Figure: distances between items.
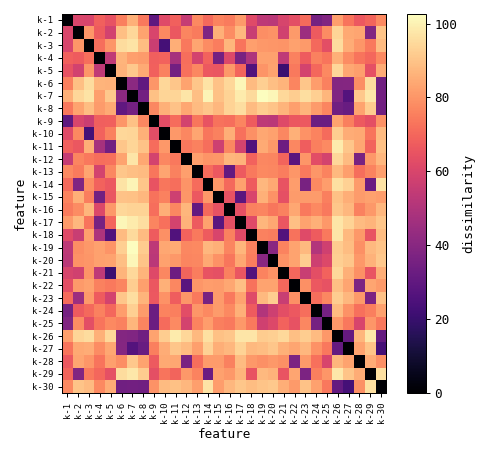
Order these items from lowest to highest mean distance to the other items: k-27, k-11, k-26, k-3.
k-11, k-27, k-3, k-26
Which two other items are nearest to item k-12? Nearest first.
k-22, k-28
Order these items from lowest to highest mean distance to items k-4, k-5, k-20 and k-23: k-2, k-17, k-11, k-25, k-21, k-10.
k-21, k-11, k-2, k-17, k-25, k-10
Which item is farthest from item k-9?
k-7
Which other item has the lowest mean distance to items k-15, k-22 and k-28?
k-12
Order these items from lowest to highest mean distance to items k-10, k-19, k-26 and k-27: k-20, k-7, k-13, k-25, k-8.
k-8, k-7, k-25, k-20, k-13
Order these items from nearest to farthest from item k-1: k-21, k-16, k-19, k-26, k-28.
k-19, k-21, k-28, k-16, k-26
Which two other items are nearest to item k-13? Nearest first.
k-16, k-4
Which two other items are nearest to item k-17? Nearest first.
k-15, k-4
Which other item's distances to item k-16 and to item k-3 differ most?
k-10
